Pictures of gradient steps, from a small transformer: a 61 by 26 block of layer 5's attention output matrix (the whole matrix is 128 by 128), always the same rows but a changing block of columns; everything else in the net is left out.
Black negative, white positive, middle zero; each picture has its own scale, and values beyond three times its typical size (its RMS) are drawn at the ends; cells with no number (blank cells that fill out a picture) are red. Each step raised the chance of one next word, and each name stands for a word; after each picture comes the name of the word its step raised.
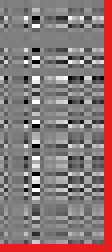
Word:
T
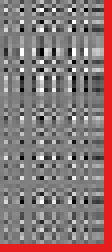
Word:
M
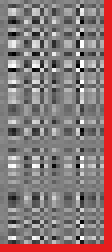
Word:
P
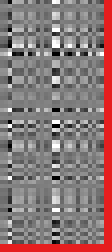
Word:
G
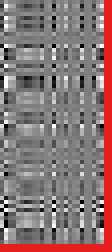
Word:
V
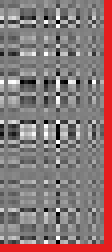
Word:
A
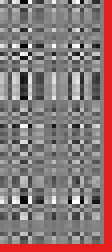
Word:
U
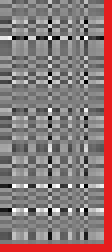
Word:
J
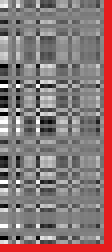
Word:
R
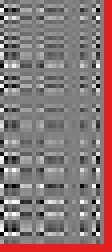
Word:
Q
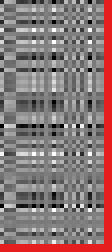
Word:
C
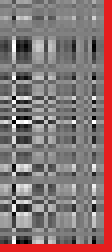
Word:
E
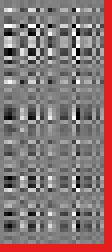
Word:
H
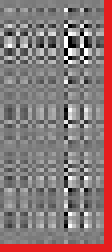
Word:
H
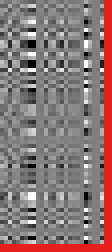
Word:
P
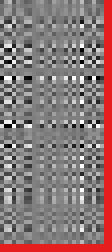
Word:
T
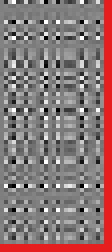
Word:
J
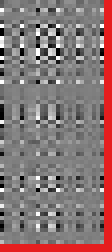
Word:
H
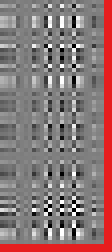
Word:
V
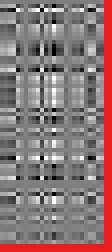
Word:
M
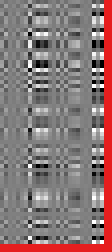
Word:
P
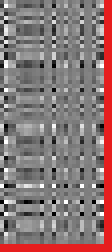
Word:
Q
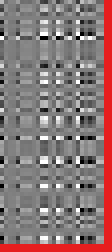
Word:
J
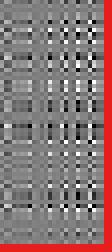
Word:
C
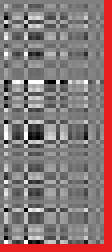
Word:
A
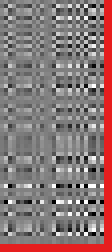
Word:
Q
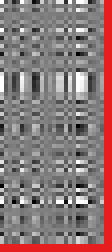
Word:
U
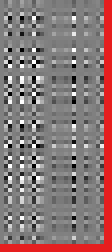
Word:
T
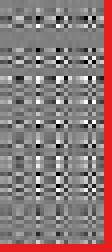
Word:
T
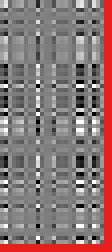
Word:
R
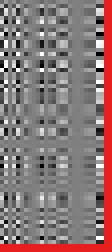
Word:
P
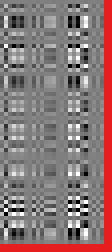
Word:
V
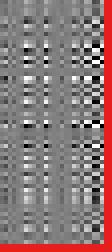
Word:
T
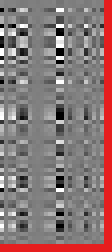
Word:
H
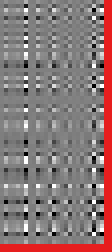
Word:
Q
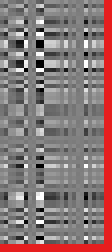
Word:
P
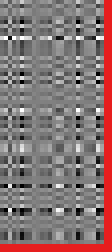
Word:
J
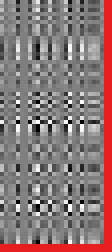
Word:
E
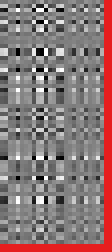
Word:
M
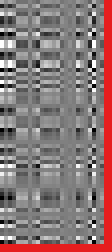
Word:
P
